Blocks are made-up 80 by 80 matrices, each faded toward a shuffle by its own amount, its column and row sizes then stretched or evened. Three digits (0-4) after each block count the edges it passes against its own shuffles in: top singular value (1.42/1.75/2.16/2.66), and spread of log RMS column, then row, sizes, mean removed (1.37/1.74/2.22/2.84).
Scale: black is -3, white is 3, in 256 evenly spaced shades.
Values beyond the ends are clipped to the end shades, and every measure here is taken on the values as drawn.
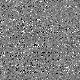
0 1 3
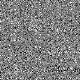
0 2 3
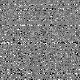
0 2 4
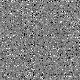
1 1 2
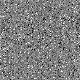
0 2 0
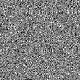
2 0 0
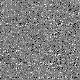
0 1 2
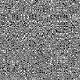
3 2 2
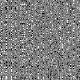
3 4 0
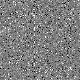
1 2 0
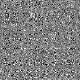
1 3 3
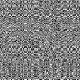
4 0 4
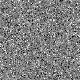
1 0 0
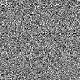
2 0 2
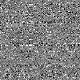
2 0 3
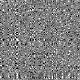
3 3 2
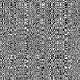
4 4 3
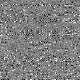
2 0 4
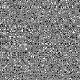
3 0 2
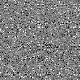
2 0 2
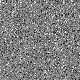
1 1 0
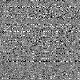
2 1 4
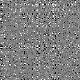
3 3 2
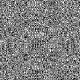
3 2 0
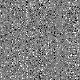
1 3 0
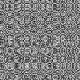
4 0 1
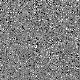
0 2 2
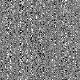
0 4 0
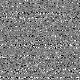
0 0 4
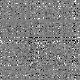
0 3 4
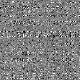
2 2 4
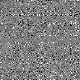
1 3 4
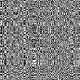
4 4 1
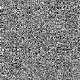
2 2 2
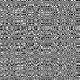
4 2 4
